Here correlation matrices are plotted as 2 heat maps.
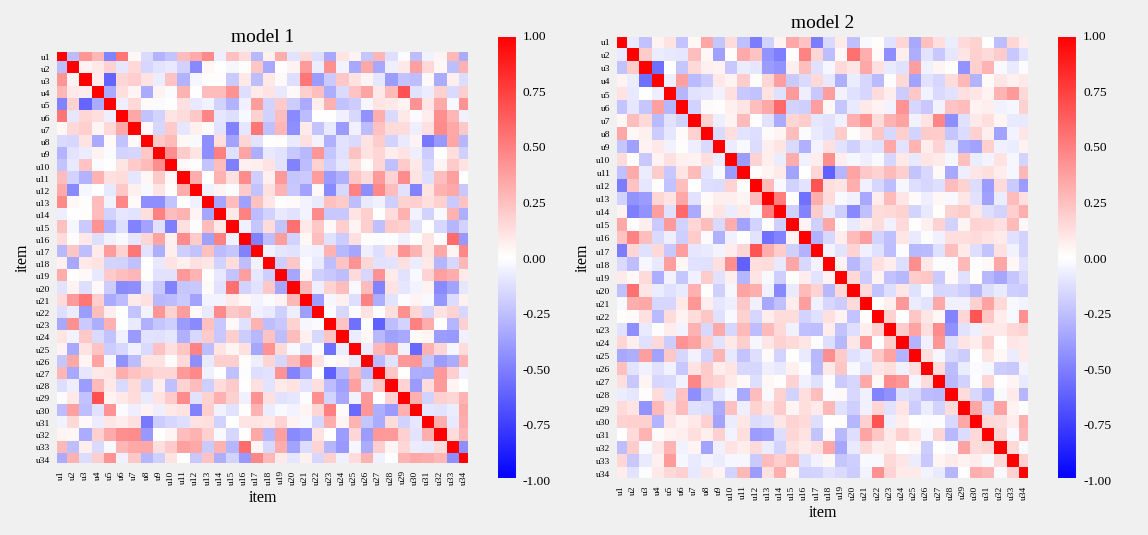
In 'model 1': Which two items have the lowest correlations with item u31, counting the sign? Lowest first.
u8, u27
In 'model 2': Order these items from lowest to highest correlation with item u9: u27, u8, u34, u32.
u8, u32, u34, u27
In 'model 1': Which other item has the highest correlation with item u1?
u6
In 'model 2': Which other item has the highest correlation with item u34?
u22
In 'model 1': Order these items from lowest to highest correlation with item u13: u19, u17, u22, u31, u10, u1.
u10, u22, u19, u31, u17, u1
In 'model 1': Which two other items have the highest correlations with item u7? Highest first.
u17, u32
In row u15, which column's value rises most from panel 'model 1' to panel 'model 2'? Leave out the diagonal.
u10
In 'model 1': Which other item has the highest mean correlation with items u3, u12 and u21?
u1
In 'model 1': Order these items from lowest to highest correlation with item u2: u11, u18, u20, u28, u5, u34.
u18, u11, u28, u20, u5, u34
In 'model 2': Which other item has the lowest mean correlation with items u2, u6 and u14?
u25
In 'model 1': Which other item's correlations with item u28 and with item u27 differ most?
u20
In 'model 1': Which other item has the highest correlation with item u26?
u21
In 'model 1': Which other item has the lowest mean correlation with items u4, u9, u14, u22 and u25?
u23
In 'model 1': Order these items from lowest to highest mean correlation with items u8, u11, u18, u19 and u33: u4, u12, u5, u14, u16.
u4, u5, u14, u12, u16
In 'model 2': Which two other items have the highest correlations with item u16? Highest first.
u2, u21
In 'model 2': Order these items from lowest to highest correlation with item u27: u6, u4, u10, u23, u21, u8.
u4, u6, u10, u8, u21, u23
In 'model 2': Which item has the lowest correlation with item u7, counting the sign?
u28
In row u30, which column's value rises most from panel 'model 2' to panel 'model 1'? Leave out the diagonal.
u23
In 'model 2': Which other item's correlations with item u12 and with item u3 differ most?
u17
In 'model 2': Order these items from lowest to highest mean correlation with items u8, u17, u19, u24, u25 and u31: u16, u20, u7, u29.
u29, u16, u20, u7
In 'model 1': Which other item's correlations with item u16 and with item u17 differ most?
u34
